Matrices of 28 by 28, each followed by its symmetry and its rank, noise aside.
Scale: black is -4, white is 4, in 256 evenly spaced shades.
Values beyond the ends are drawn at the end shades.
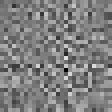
no symmetry, rank three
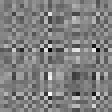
symmetric, rank one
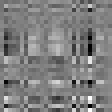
no symmetry, rank one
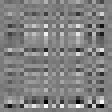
no symmetry, rank one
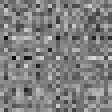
no symmetry, rank three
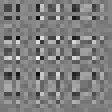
symmetric, rank one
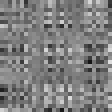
antisymmetric, rank two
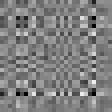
symmetric, rank one
